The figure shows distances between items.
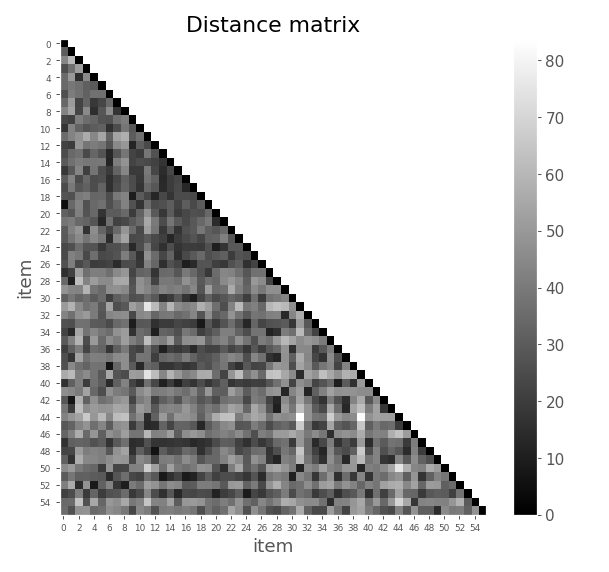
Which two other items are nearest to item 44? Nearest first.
11, 45
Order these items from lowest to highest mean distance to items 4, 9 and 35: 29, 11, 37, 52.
52, 37, 29, 11
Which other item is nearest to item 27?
34
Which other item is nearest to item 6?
38
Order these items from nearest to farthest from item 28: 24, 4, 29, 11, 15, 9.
9, 24, 15, 11, 29, 4
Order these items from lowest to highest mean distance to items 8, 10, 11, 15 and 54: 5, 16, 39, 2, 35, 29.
16, 5, 35, 2, 29, 39
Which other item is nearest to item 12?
48
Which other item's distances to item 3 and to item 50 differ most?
39
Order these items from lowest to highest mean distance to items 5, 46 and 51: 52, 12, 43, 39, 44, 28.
12, 52, 39, 28, 43, 44
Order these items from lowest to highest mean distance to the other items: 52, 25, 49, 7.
25, 7, 49, 52
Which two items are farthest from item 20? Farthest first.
44, 11
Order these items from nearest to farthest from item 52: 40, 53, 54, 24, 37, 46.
24, 53, 40, 37, 46, 54
